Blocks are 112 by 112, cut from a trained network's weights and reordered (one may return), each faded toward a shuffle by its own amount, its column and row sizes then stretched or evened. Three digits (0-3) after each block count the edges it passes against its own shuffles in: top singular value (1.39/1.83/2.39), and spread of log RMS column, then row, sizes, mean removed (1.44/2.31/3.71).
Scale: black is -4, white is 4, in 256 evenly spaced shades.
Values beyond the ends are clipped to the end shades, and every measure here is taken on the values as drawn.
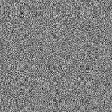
3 1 1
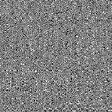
2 1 1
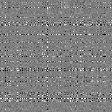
3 2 3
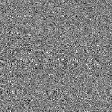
2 1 2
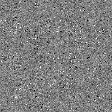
1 1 1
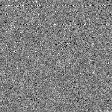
1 1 1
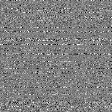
0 1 3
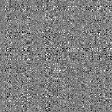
2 2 2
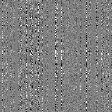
2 3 1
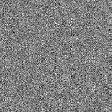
2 1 0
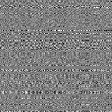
3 0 3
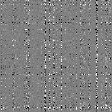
1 3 2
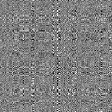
3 2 2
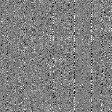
2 2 0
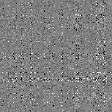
1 2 2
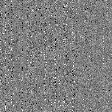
0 2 0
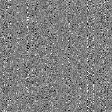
2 2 0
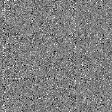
1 2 1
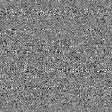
2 0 2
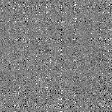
0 2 2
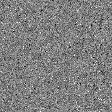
0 1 0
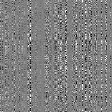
3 3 1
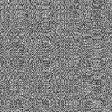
3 1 0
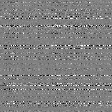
2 1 3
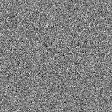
1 0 1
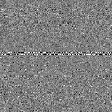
2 0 2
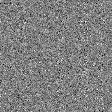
0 1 0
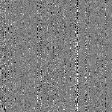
1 3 0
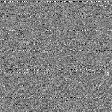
2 0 2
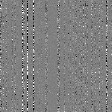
2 3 0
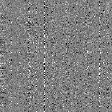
2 2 1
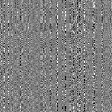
3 3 0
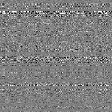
3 1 3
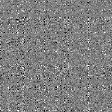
2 2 2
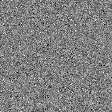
0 1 1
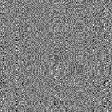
3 2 0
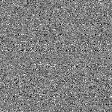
0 0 2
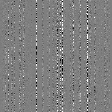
2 3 0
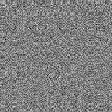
3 0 1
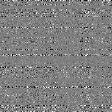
1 2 3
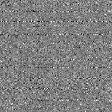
2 0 2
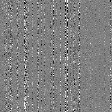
1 3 0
